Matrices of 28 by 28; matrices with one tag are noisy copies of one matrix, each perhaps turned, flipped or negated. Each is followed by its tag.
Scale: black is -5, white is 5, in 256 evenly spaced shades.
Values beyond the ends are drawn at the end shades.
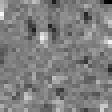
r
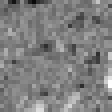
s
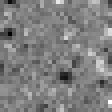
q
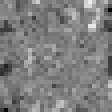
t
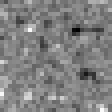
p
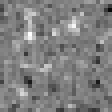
p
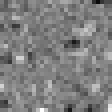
r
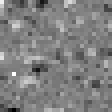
r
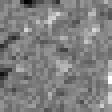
s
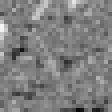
s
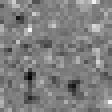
p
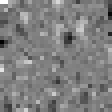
r
